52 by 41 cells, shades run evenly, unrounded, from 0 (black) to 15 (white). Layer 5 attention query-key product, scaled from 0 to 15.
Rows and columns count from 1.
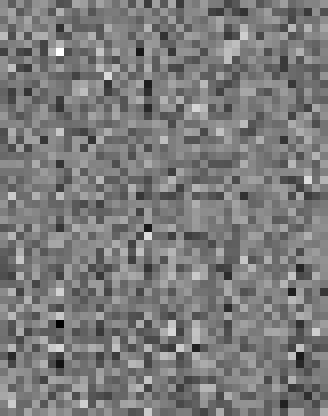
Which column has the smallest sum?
38
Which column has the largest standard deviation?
8
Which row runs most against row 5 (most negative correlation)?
18
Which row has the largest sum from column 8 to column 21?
51
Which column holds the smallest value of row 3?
37
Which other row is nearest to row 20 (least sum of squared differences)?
31
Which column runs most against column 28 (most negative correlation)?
11
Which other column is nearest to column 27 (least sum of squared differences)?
35
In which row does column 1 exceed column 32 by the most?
50
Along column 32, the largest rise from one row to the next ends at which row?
34
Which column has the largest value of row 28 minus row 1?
19
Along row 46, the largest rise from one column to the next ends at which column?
9
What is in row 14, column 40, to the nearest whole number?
10
